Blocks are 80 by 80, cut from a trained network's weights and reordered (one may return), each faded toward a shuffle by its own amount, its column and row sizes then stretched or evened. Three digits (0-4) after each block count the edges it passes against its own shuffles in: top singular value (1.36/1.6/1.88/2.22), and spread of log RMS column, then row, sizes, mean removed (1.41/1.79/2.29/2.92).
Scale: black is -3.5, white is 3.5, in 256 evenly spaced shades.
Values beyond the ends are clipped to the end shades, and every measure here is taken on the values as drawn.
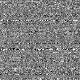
0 0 4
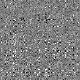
0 3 3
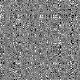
3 4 2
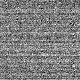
3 1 0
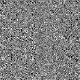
1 3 2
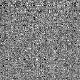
1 1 2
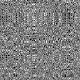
4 3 2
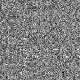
2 0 1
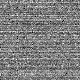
4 1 2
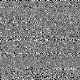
1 1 4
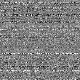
2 0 4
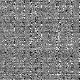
2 4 1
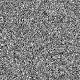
1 0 0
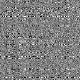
2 1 4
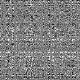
3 4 3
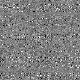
0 0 4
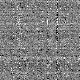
2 3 0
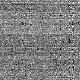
3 3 0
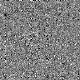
0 2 2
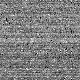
3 0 0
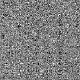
2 2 2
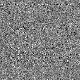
0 1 2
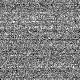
2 1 2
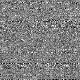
0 0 4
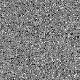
2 0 1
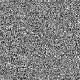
2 1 0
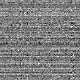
4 2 3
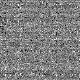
1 2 1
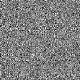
3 1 2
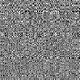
4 2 4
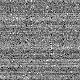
3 1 0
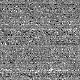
2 1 3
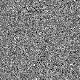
0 1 1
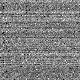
3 0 1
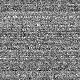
3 0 2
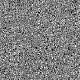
1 2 0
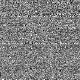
0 1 3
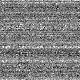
4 1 3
